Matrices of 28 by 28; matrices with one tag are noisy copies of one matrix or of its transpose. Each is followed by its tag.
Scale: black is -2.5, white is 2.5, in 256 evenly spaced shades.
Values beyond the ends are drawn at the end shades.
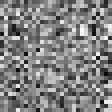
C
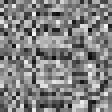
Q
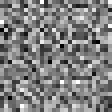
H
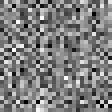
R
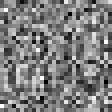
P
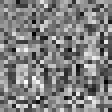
P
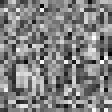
P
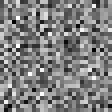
R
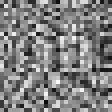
Q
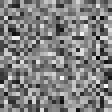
C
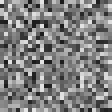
H
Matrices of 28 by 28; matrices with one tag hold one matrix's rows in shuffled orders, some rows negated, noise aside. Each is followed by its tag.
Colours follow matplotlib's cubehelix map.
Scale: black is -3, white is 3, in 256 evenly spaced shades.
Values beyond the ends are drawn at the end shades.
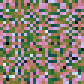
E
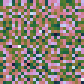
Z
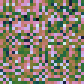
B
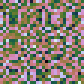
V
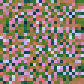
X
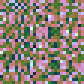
E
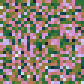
Z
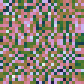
X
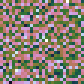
B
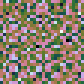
V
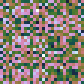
B
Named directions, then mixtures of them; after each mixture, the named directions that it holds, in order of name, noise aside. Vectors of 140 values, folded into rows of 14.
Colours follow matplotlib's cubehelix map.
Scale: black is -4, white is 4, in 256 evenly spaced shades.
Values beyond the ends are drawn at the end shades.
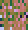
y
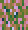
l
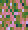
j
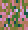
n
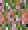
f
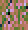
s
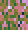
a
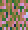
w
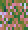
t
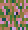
f, l, w.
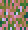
l, w.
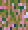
w.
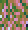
j, y.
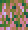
j, n, y.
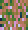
n, y.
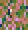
f, l, s.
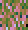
f, y.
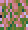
j, y.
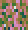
a, n, w.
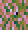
f, l, n.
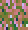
f, j.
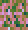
j, n, s.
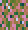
a, f.
